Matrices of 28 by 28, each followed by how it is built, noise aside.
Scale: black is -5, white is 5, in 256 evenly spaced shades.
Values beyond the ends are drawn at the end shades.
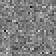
uneven rows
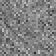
Toeplitz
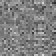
low rank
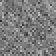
Toeplitz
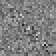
banded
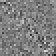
banded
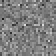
uneven rows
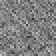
Toeplitz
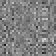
low rank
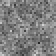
smooth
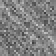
Toeplitz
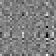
low rank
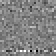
uneven rows
